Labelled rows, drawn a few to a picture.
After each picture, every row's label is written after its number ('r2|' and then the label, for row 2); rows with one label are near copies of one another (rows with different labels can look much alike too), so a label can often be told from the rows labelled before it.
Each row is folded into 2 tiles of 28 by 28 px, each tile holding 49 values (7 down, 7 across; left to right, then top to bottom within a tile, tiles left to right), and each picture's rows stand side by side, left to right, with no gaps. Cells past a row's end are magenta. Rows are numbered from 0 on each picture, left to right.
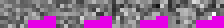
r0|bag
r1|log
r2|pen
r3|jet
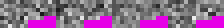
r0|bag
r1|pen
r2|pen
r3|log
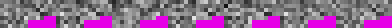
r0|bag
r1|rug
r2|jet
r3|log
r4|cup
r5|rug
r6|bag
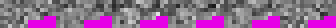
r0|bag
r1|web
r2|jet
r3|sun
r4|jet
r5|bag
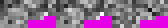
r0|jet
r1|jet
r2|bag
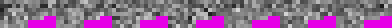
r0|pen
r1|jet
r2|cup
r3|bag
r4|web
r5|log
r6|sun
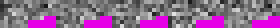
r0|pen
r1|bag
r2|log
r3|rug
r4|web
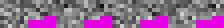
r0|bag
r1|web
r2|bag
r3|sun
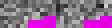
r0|cup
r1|pen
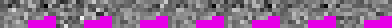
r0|web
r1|log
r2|sun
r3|web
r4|web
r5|sun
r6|cup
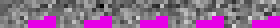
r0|sun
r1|web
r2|sun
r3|jet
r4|log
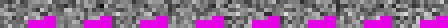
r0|log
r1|web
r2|rug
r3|pen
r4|cup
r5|rug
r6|pen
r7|cup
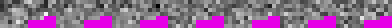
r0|jet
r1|web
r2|web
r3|bag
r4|sun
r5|rug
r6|log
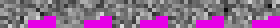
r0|bag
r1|jet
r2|bag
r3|bag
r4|pen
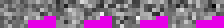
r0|log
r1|jet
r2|log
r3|web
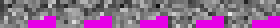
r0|pen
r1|jet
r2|web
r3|rug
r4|rug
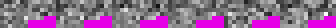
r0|log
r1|pen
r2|web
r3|jet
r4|rug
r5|jet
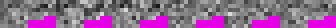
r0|sun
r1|jet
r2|web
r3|log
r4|rug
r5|sun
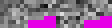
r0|sun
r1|rug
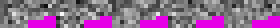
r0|sun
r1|rug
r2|jet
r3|rug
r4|web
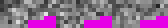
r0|jet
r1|rug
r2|pen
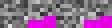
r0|log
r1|cup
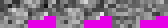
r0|jet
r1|jet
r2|cup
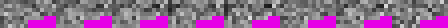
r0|rug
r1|sun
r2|sun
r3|pen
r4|pen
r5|cup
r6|sun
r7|bag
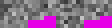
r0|pen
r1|log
